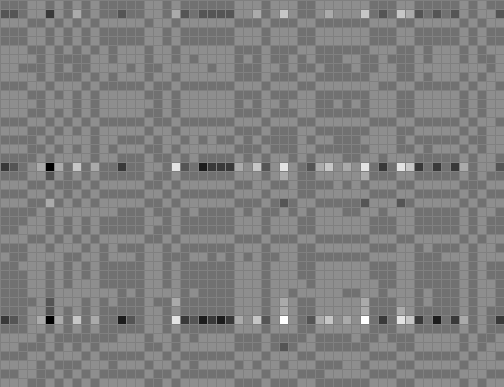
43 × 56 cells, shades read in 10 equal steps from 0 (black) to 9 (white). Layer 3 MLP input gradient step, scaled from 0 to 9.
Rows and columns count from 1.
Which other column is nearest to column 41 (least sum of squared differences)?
32
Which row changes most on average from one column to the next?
36
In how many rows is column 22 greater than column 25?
7
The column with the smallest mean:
6
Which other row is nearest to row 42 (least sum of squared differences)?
26
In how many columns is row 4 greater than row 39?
24
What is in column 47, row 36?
2
